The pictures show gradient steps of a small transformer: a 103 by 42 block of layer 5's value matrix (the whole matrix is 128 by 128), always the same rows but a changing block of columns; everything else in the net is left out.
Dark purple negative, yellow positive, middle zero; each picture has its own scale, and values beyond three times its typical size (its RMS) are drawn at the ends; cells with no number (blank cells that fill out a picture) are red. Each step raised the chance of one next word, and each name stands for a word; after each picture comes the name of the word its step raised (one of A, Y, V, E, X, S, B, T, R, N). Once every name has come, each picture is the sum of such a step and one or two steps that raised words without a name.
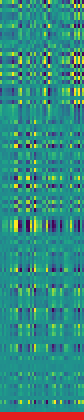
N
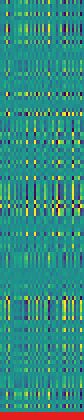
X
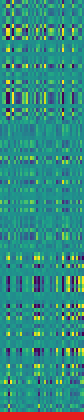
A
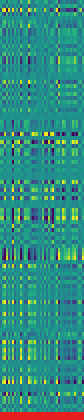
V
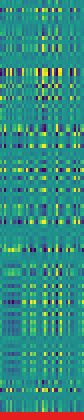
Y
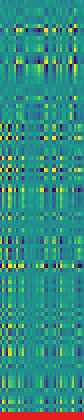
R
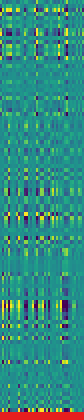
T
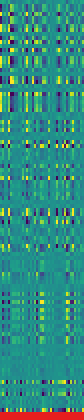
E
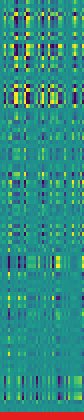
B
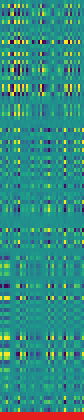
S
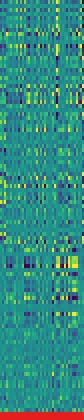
B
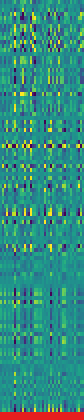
E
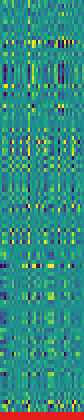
S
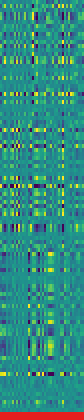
N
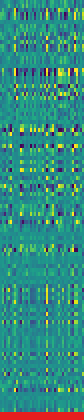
Y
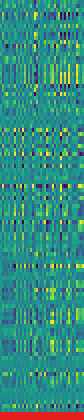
N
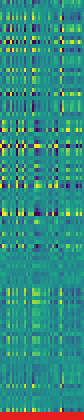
E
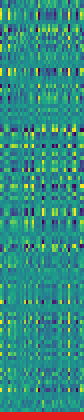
Y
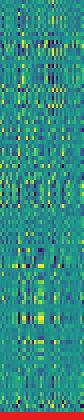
B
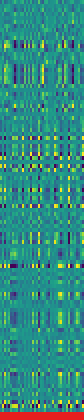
R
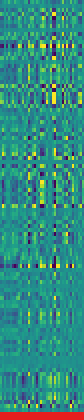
B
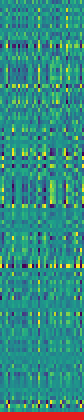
B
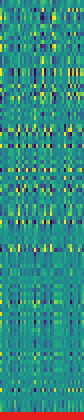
Y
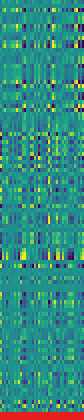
V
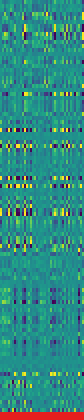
E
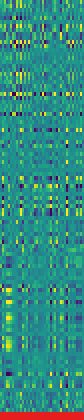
X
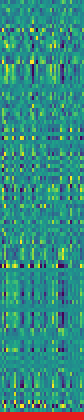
R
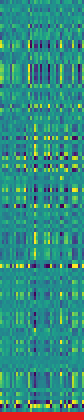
R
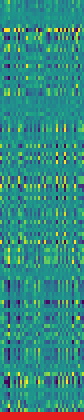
A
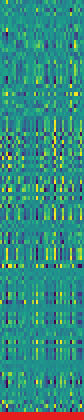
V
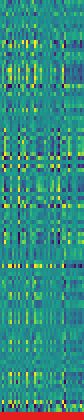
S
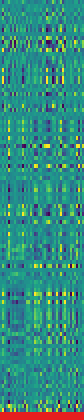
E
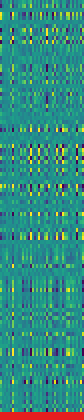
A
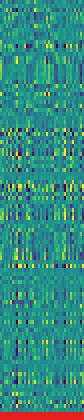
V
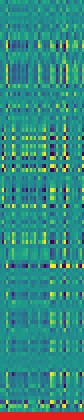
R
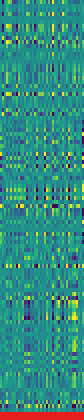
X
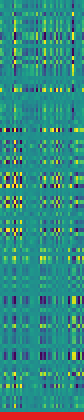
S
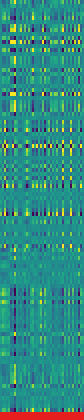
E
